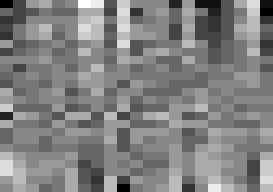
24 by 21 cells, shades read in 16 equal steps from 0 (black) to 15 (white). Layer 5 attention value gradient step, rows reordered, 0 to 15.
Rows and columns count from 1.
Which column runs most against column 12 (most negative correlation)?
5
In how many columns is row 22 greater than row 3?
11
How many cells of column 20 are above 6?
18
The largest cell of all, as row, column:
1, 7
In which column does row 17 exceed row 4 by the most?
17
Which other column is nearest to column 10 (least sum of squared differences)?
15
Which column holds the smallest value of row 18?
10
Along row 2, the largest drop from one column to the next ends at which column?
21
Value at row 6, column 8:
9
